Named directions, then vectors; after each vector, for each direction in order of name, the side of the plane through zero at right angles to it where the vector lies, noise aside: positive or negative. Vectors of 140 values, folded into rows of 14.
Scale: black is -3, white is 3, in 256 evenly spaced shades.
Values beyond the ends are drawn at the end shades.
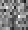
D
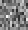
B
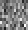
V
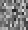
positive, positive, negative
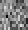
negative, positive, negative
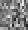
positive, positive, negative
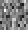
negative, negative, negative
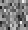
positive, negative, negative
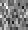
positive, positive, negative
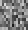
positive, positive, negative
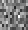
negative, positive, negative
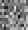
positive, negative, positive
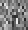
positive, positive, negative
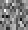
negative, negative, negative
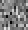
negative, positive, negative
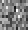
negative, positive, negative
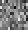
negative, positive, positive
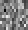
positive, positive, positive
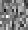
positive, positive, positive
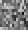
positive, positive, negative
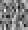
negative, negative, negative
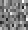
positive, negative, negative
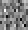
negative, negative, negative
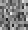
positive, negative, negative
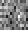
negative, positive, negative
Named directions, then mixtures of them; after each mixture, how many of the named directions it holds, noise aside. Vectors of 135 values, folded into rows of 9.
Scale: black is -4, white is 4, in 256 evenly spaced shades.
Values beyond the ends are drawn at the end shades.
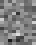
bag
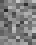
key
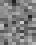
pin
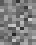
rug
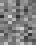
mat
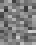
four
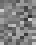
three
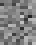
three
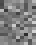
three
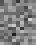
one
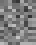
three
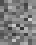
two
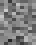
three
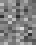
one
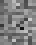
four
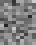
two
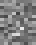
three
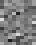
one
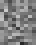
four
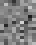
one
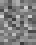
four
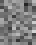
two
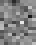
two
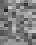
one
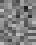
four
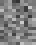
three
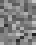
three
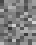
three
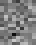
two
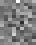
two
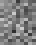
three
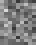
one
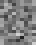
two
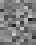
one
